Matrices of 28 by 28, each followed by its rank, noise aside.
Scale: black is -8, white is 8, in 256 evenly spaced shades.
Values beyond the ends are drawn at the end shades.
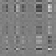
one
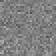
six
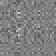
four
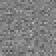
six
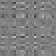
one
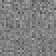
six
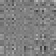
three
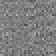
six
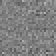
six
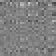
three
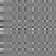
one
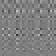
one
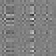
one
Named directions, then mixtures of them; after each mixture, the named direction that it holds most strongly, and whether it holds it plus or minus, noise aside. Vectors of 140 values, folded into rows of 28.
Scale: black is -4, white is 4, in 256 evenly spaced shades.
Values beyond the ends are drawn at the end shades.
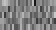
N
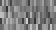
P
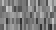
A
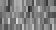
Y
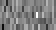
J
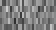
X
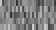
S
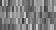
S, minus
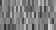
S, minus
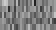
N, plus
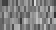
N, minus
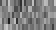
Y, minus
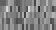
Y, minus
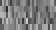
P, plus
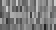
S, minus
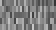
S, plus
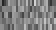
N, minus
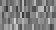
X, minus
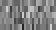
X, plus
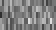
P, minus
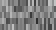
A, plus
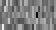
J, minus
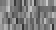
Y, minus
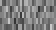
X, plus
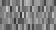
X, plus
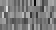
N, plus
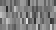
P, plus
